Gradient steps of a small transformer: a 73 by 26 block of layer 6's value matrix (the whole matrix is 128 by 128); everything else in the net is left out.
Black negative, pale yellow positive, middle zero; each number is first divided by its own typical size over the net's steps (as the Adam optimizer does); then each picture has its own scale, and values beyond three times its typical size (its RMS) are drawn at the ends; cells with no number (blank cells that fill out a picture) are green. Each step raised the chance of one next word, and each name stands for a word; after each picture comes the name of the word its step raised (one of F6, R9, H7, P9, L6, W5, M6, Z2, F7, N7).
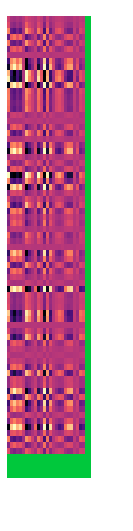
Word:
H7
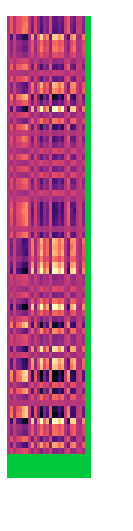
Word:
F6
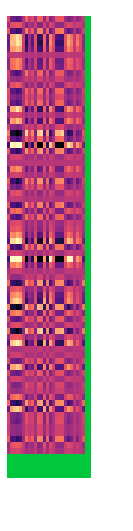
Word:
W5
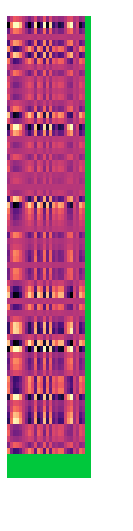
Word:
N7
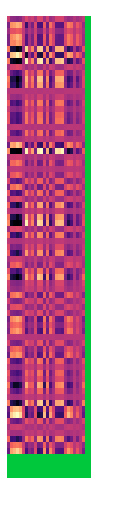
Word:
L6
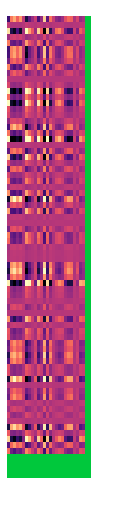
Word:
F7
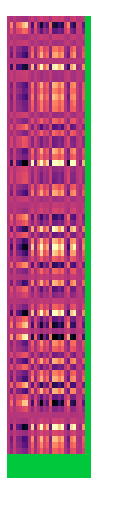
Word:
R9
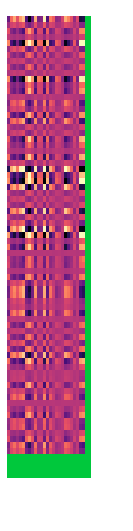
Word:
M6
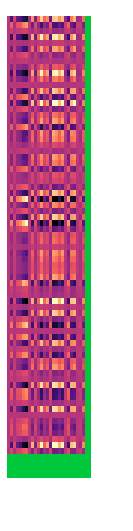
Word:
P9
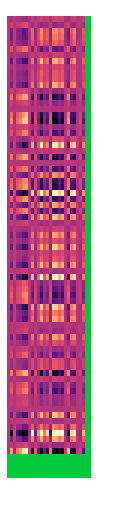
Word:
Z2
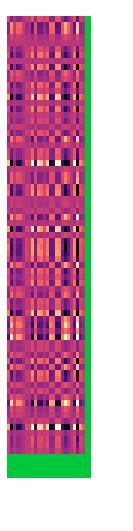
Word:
R9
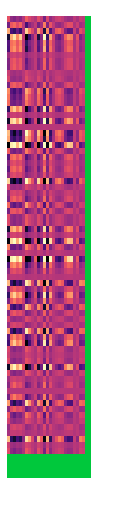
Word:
W5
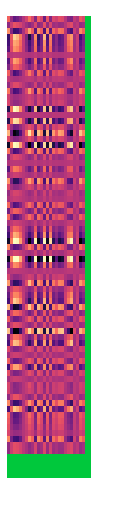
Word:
W5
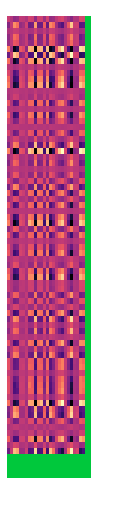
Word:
L6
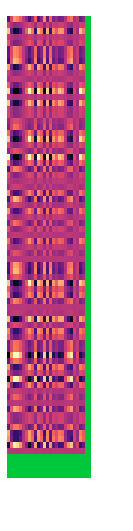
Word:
F7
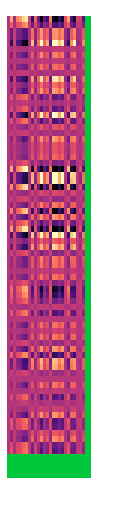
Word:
M6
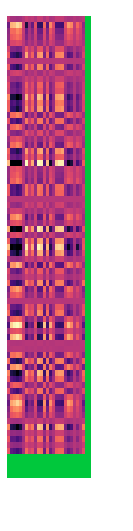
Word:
R9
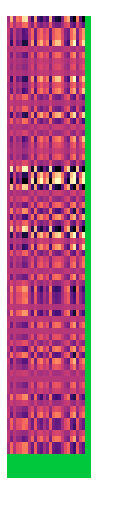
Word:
M6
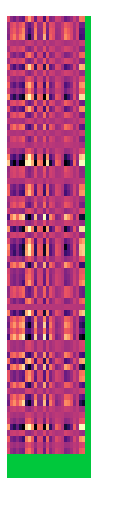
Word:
R9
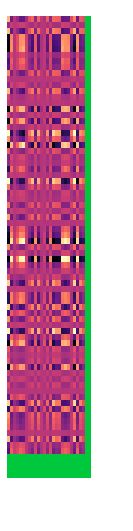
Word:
W5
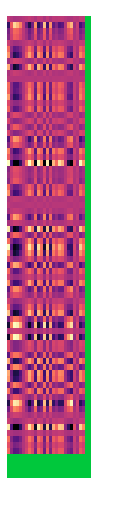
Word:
R9
